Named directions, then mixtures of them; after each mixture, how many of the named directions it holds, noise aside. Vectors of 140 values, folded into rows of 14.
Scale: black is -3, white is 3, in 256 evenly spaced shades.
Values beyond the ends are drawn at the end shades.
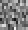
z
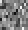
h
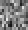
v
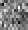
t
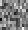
two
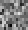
one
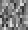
two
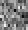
three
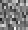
one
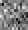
two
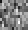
two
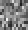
one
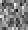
three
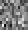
two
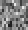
one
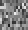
two
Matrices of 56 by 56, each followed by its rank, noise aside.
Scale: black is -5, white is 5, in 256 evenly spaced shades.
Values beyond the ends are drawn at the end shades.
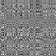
three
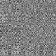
eight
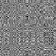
six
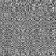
six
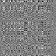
four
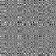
three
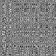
six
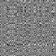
four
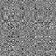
six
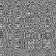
six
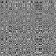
four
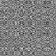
six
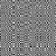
three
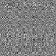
eight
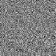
eight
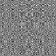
six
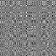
three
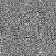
eight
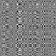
three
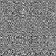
eight
